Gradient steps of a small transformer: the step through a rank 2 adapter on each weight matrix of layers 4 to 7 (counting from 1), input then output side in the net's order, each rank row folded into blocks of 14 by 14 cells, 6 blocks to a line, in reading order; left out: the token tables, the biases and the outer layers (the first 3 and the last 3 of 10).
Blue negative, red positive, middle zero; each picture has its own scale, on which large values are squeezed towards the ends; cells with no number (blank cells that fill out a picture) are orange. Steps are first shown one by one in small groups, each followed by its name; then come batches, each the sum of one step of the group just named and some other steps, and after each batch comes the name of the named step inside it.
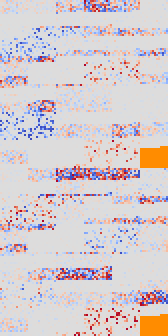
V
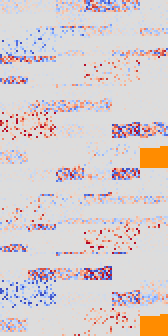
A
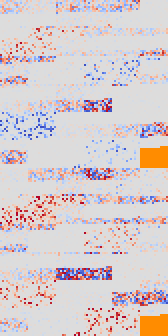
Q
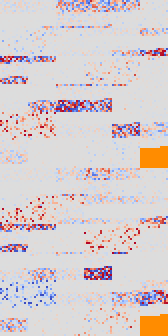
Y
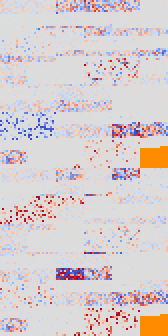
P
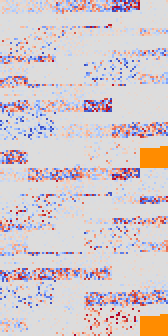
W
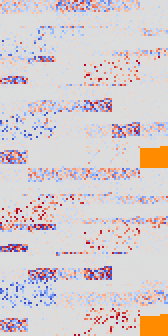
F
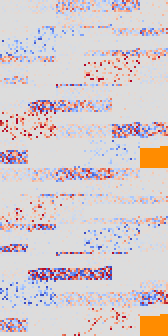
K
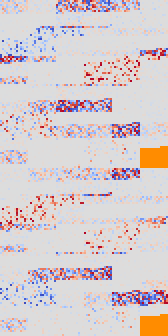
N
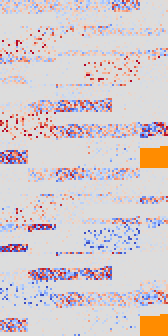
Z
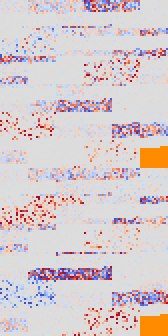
N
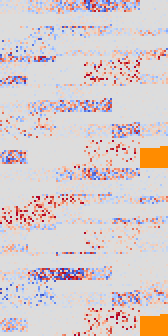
N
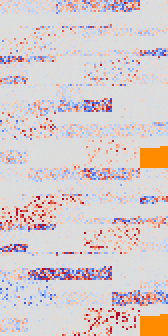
F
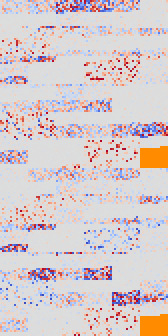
Z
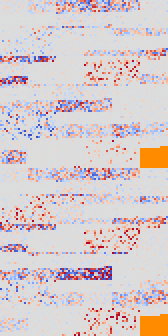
Y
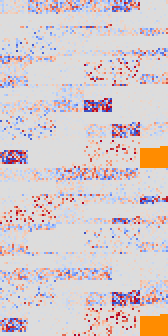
W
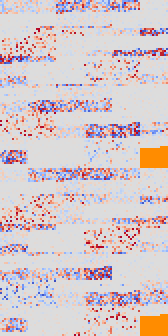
Y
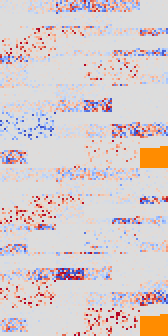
P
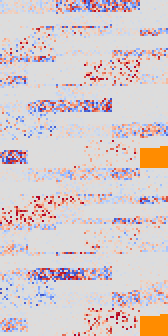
N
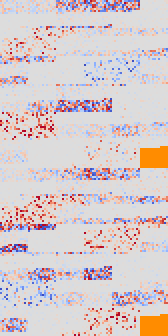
Y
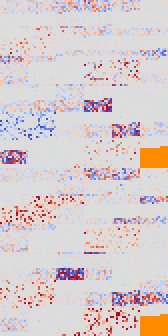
P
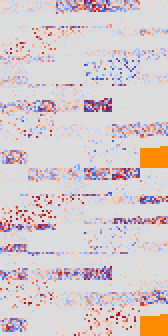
W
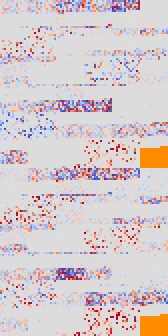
W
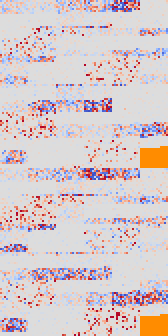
K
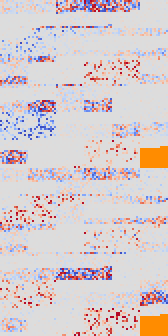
V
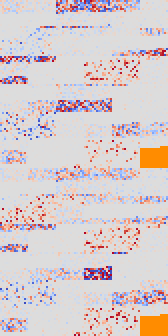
Y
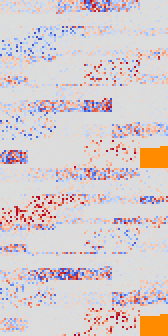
F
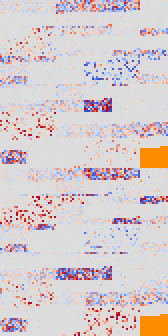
W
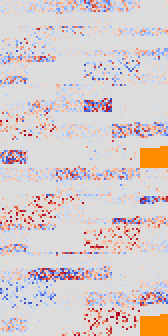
A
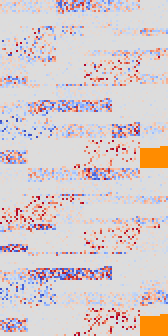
F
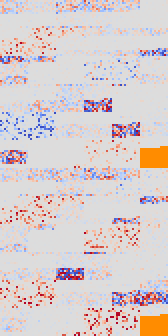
P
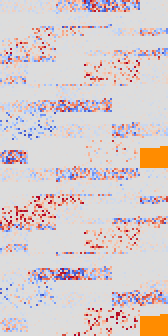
N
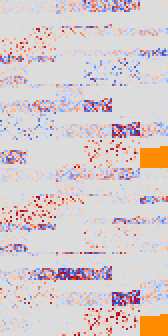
P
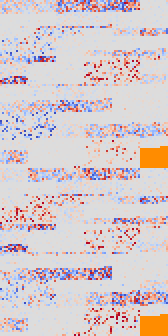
F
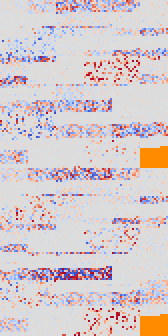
K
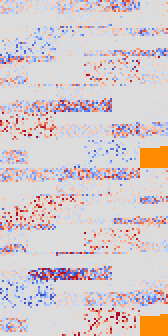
K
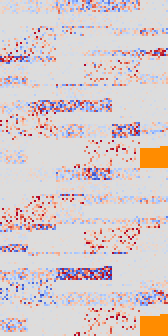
Y
